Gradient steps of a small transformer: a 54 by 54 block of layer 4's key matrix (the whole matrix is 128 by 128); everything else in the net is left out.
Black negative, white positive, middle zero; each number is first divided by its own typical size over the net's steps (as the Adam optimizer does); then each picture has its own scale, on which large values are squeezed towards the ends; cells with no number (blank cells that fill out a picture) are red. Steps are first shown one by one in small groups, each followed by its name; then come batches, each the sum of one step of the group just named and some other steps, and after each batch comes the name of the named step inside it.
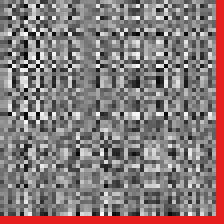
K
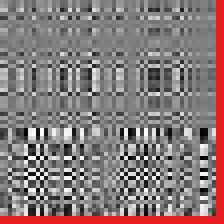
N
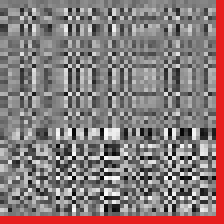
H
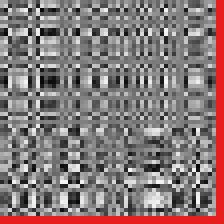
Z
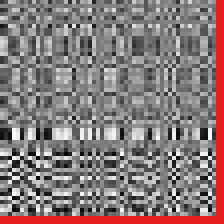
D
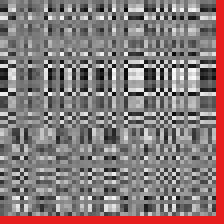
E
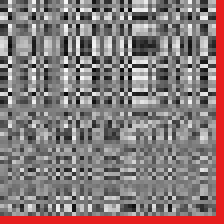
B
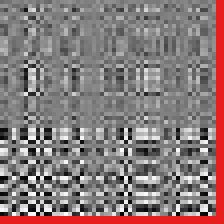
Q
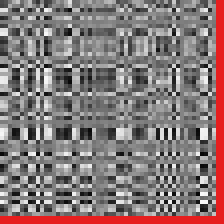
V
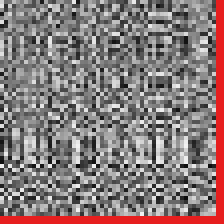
D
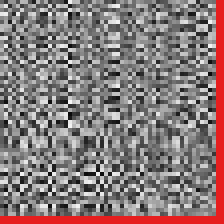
N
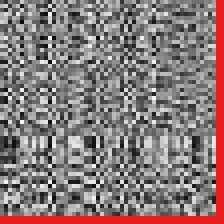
K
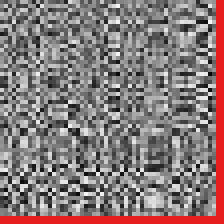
Z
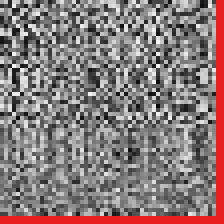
K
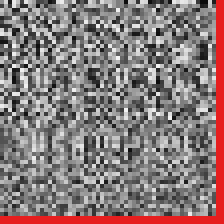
K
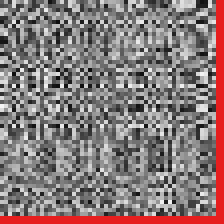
V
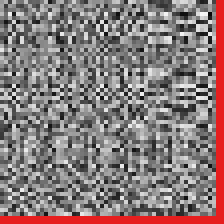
Q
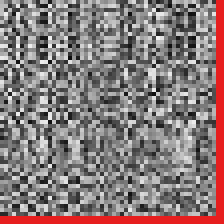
Q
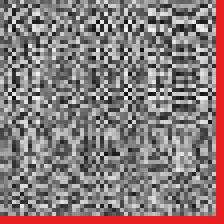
H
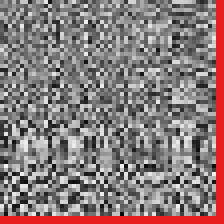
Q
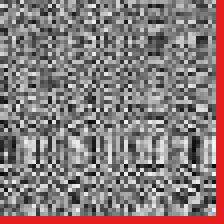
Z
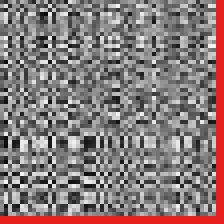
Q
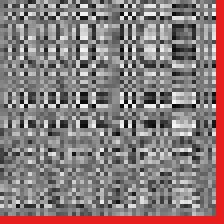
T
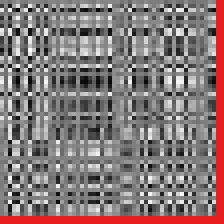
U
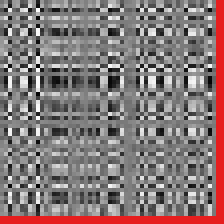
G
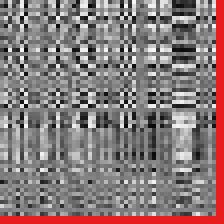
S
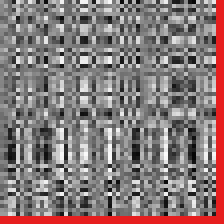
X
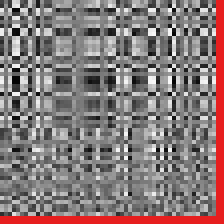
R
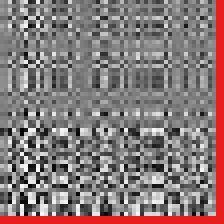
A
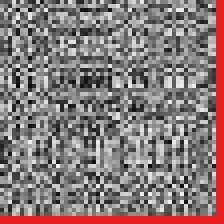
U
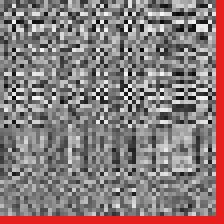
T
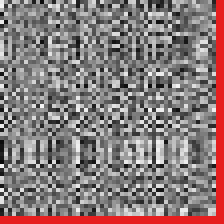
T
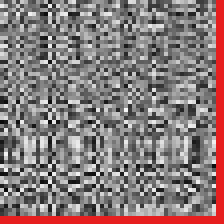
S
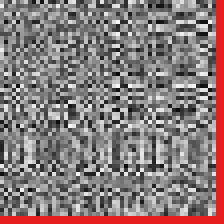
A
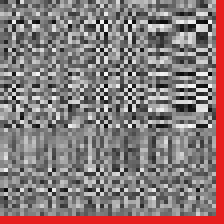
S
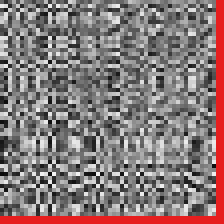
G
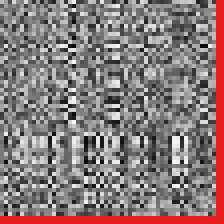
S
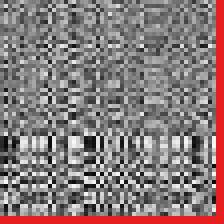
X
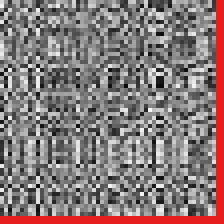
G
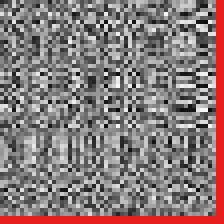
R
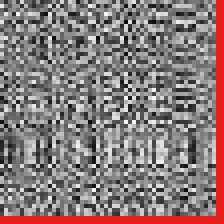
X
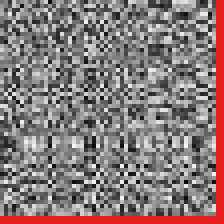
R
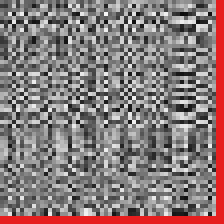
S
